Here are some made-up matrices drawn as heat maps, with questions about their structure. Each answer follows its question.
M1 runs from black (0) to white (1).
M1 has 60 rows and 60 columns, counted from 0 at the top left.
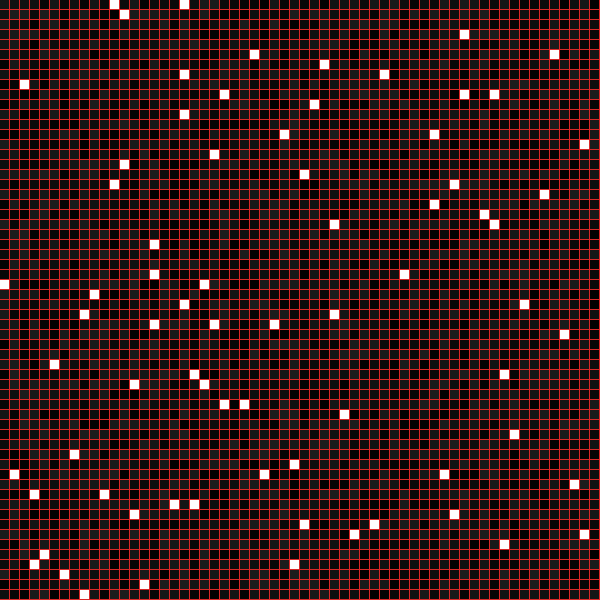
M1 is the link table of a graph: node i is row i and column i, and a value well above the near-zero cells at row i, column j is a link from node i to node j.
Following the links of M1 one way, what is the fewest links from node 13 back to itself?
3
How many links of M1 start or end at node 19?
3
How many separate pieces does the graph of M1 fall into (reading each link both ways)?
9
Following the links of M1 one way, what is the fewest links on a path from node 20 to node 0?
5
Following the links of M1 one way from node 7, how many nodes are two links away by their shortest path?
4
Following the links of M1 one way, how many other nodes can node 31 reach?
11
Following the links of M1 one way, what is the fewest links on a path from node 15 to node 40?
7
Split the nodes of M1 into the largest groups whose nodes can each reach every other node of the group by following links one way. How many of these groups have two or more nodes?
5
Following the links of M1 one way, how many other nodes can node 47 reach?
4
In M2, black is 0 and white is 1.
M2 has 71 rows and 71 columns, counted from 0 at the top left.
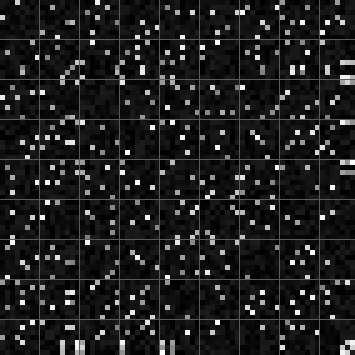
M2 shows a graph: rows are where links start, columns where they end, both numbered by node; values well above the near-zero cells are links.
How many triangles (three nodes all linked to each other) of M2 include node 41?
5
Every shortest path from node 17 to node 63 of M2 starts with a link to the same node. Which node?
node 42
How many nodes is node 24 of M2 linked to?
8
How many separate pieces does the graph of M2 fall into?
3
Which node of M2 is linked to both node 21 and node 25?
node 10
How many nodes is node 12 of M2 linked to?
8
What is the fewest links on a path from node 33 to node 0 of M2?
2
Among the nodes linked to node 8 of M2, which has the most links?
node 60
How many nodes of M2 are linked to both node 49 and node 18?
0
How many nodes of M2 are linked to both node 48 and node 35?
5
